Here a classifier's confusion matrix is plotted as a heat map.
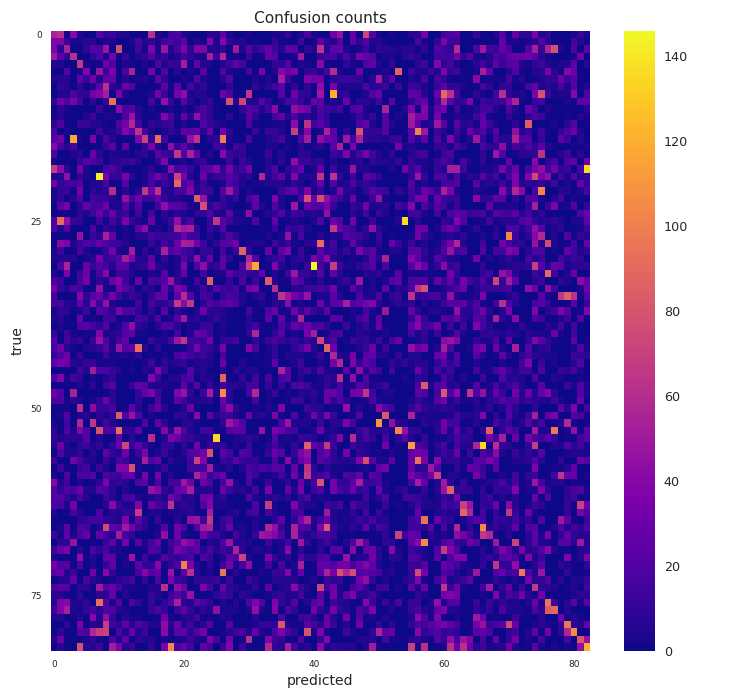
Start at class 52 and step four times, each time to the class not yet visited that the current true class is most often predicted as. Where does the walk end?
19
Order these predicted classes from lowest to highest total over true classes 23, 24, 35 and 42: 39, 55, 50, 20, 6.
50, 6, 20, 39, 55
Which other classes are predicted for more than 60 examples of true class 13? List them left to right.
37, 47, 56
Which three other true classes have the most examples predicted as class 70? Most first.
27, 79, 64
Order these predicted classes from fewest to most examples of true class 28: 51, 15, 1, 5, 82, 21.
51, 15, 5, 82, 1, 21
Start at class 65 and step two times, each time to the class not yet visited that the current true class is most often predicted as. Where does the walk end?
56
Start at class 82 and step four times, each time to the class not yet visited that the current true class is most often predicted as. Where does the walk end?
26
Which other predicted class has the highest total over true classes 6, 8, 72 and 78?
43
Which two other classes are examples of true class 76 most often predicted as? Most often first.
7, 19
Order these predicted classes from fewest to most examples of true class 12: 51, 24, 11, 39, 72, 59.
72, 24, 51, 11, 59, 39
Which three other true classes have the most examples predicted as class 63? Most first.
64, 82, 81
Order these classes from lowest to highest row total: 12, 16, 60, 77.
16, 12, 77, 60
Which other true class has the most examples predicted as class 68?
33
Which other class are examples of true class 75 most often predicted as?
21
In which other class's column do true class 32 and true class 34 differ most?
57
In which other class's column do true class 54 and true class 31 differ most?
40
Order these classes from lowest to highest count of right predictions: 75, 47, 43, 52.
47, 75, 52, 43
